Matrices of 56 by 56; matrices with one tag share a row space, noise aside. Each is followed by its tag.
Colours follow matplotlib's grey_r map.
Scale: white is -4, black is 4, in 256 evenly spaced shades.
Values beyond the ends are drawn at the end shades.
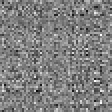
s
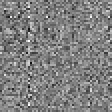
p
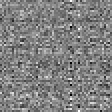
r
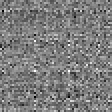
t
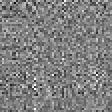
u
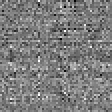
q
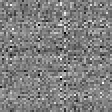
q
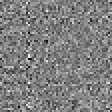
p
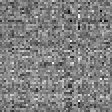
r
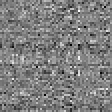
r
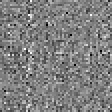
p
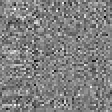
u
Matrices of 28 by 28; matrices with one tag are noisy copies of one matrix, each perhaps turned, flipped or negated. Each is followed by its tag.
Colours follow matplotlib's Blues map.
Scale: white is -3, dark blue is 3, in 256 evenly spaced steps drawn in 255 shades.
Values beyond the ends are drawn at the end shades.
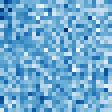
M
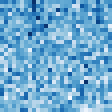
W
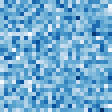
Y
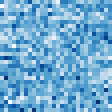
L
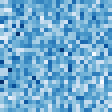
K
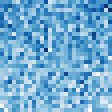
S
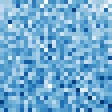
S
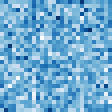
Y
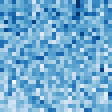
W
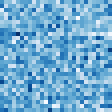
Y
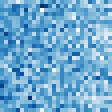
W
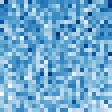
S
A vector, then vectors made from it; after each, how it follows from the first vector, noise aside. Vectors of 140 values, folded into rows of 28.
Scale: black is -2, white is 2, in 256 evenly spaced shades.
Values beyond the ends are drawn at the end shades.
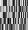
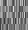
shrunk.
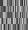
negated, shrunk.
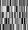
wrapped around, partly zeroed.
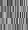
negated, shrunk.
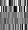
wrapped around, partly zeroed.
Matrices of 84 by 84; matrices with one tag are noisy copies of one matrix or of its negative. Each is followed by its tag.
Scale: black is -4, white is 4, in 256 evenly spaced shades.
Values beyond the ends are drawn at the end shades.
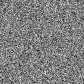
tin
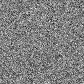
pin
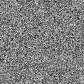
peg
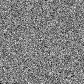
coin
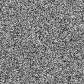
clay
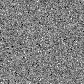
peg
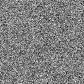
clay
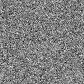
clay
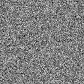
tin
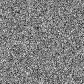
coin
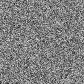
coin
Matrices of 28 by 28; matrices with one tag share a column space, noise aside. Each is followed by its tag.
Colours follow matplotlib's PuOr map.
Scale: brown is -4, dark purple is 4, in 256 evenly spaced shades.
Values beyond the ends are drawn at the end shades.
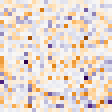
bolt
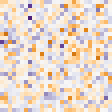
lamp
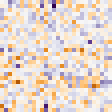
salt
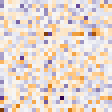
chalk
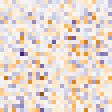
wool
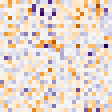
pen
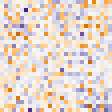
pen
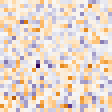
bolt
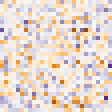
bolt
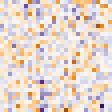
pen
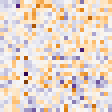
salt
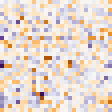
bolt
